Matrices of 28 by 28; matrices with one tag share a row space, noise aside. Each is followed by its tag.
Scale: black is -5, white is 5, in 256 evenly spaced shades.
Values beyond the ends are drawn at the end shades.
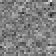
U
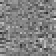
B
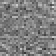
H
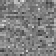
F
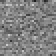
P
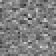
B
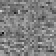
F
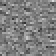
H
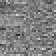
F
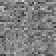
F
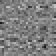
B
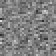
B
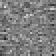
H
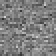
P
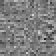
F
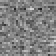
H
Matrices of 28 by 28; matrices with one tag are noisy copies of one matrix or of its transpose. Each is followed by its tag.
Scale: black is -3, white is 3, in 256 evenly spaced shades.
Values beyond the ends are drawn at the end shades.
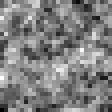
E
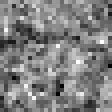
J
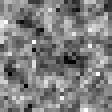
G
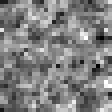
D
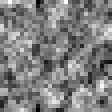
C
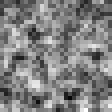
D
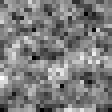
E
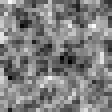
G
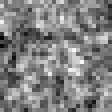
J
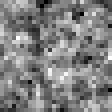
J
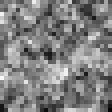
E
